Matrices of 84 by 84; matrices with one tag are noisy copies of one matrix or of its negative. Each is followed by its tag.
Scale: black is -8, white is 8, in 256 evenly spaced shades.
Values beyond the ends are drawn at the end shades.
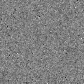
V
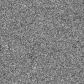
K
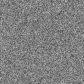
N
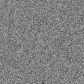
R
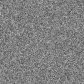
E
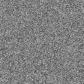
V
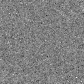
V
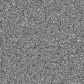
N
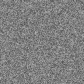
N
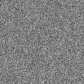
R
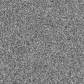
K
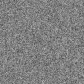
R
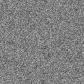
R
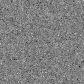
E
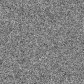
E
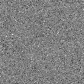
K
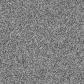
E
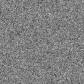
E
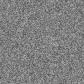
N
